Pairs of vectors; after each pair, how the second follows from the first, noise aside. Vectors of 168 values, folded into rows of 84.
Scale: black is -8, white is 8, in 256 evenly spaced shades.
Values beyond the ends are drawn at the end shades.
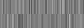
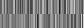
wrapped around, negated, scaled up.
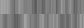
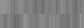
shrunk.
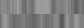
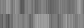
reversed.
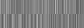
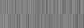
reversed, negated, shrunk.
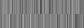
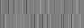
reversed, partly zeroed.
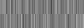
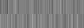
reversed, negated, shrunk.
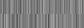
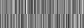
wrapped around, negated, scaled up.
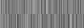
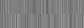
negated, shrunk.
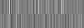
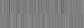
negated, shrunk.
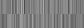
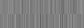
reversed, negated, shrunk.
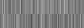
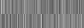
wrapped around.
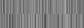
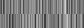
scaled up.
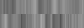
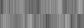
wrapped around.
